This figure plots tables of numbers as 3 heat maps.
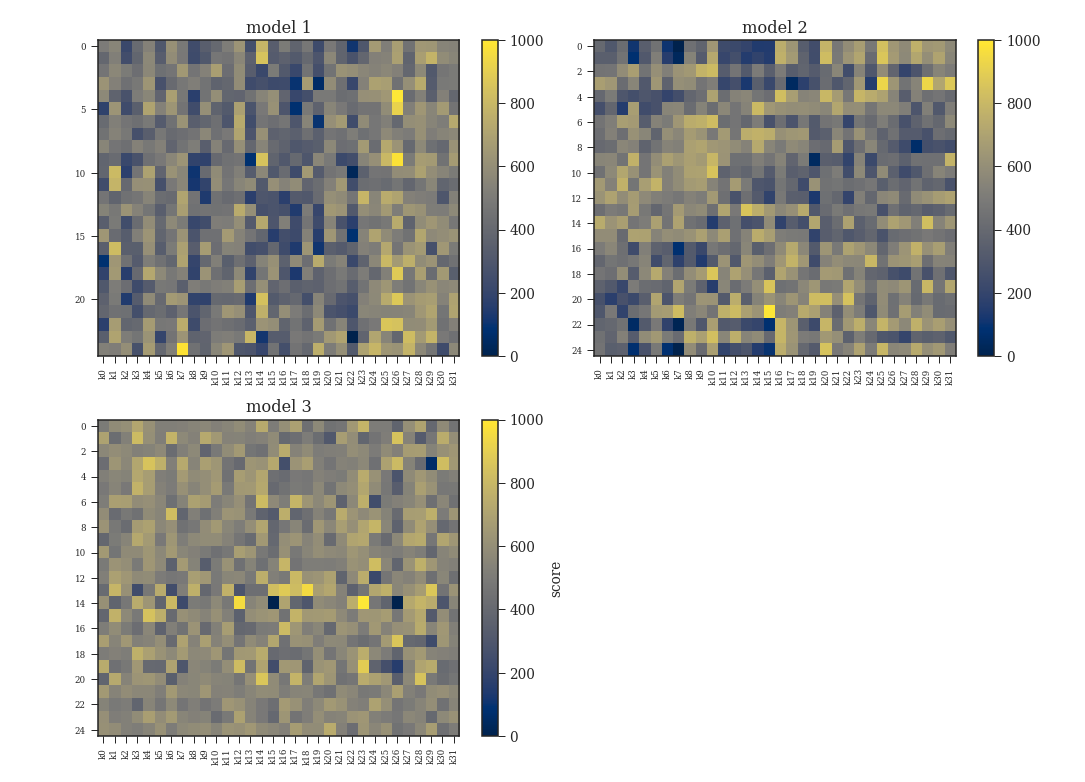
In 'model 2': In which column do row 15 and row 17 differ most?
k9
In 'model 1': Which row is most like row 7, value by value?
19
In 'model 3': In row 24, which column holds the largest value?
k20
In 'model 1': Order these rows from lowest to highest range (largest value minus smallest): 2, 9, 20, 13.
2, 13, 20, 9
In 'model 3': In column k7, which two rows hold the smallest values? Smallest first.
14, 19
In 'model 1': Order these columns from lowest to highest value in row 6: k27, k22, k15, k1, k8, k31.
k22, k8, k15, k1, k27, k31
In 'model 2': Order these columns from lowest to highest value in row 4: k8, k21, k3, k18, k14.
k3, k8, k14, k18, k21
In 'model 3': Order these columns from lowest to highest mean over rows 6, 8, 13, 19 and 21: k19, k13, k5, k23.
k13, k5, k19, k23
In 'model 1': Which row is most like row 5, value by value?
18
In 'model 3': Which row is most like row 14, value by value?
19
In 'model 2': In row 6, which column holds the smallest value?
k22
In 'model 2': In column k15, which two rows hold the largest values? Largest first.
21, 19
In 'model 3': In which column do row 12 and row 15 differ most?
k24
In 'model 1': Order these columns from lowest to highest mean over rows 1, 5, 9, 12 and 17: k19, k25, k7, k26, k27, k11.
k11, k19, k27, k7, k25, k26
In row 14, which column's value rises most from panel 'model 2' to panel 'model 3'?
k23
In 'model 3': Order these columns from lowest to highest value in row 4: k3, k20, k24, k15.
k15, k20, k24, k3
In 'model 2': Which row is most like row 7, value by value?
13
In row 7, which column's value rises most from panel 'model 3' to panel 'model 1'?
k14
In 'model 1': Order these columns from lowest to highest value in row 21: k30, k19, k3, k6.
k3, k6, k30, k19
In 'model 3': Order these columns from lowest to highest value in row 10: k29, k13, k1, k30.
k29, k1, k30, k13
